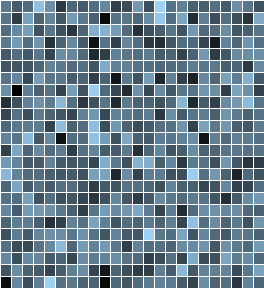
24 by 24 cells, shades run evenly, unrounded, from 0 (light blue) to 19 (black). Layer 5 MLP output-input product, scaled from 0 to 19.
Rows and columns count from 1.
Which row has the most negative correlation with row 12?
5
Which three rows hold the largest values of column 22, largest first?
15, 24, 16
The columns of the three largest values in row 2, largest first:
10, 18, 23
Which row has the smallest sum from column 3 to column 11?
21
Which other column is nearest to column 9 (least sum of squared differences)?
20
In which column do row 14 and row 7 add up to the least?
14
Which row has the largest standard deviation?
8
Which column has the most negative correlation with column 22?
2
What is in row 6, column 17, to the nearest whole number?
9
